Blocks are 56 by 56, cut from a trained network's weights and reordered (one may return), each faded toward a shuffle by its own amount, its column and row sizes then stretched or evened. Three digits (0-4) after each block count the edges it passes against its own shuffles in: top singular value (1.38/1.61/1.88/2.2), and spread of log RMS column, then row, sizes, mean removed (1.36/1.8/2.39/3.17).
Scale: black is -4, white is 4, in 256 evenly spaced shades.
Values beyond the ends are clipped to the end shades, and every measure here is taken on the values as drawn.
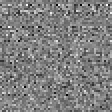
2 0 3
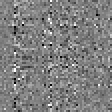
2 3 1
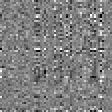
4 3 2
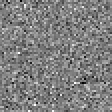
0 0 1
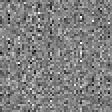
3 3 0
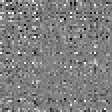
1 3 3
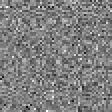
3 0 0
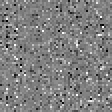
0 2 0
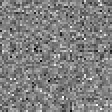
3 1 1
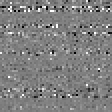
1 0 4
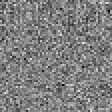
2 0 0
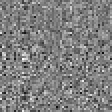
3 2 2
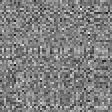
4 0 2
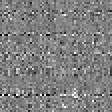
4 2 3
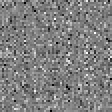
2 2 0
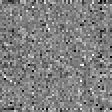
2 2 1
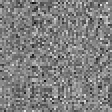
3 2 0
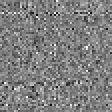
3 1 2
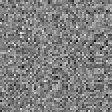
3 0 0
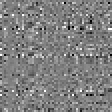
2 3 3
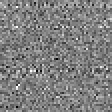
3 0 2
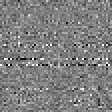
2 0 3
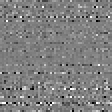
1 0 4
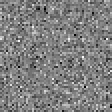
1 1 0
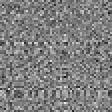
4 0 2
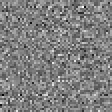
2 0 1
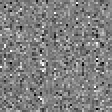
2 3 0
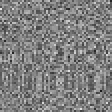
4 0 0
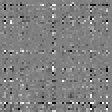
4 3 3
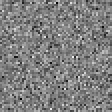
1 0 1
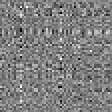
4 2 2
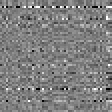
4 1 3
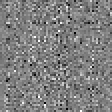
3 3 0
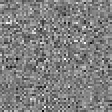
2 2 2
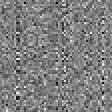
4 3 0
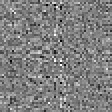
3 1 1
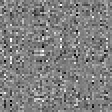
2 3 1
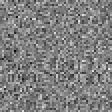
3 0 0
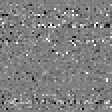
1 0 3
